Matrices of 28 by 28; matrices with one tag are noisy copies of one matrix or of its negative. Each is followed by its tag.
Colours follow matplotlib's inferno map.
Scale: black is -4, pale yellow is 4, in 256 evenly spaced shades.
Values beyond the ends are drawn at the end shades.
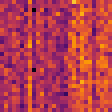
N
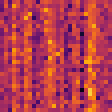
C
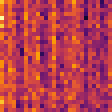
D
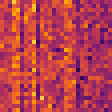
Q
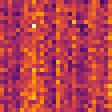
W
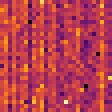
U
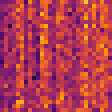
D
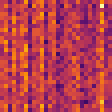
U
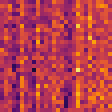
Q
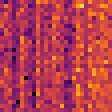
Q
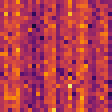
W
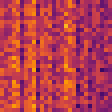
Q
